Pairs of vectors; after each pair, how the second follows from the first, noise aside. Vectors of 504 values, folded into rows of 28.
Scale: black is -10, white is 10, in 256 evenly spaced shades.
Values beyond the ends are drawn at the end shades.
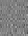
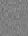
wrapped around, negated, shrunk.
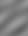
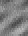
negated, scaled up.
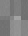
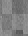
wrapped around, negated.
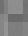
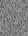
shuffled.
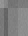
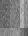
reversed, negated, scaled up.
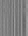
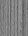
wrapped around, negated.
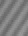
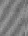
wrapped around, negated.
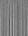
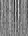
reversed, negated, scaled up.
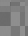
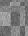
negated, scaled up.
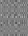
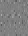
partly zeroed.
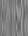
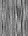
negated, scaled up.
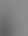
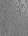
reversed, negated, partly zeroed.
